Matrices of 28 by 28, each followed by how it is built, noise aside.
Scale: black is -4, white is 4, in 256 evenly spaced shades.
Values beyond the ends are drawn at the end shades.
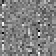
uneven columns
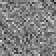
Toeplitz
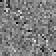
banded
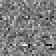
uneven rows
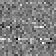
uneven rows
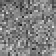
smooth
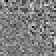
upper triangular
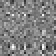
low rank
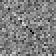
diagonal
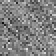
Toeplitz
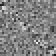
banded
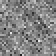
Toeplitz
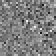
upper triangular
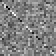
diagonal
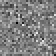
banded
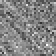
Toeplitz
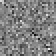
diagonal
